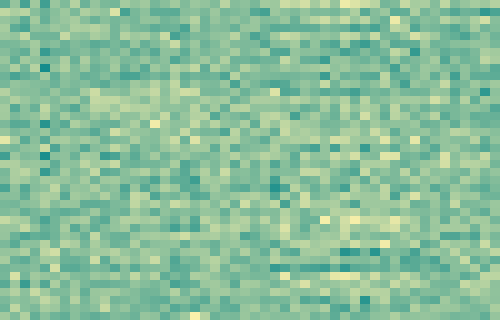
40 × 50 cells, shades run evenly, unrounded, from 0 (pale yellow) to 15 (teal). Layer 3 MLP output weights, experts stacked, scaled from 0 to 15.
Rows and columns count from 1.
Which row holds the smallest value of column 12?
2
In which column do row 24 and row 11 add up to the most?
28
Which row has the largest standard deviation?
20
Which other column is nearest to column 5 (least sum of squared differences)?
11
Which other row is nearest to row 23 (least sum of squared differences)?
39
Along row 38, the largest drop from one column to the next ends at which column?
38
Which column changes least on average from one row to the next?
4
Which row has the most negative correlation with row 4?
17
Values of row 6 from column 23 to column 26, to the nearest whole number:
6 8 8 8
